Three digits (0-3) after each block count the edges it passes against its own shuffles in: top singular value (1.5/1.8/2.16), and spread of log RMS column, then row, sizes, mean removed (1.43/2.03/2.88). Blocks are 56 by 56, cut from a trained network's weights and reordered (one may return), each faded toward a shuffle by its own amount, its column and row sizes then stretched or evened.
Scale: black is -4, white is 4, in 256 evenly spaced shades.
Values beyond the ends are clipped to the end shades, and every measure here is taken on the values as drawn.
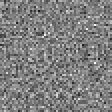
2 0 1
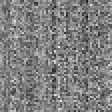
1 2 0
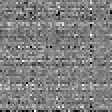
2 2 2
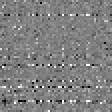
3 1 2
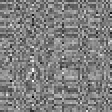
3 1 0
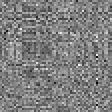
3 0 1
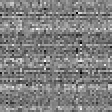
3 2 2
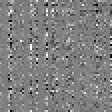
0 3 2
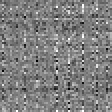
1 3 0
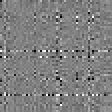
3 2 2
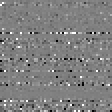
1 0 3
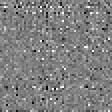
1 1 2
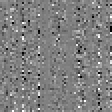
1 3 0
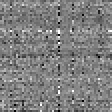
1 2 1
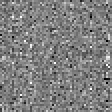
0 2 0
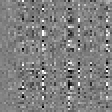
3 3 2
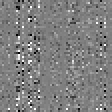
0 3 1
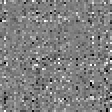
1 2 2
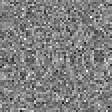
2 0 0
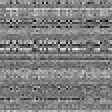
3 0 3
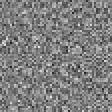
3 0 0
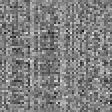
2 0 2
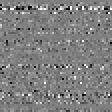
2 0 3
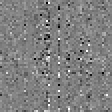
0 2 1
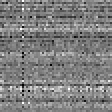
3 1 3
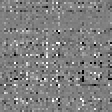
1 2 3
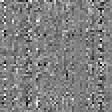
0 3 2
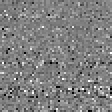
0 0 2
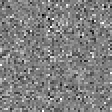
1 1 1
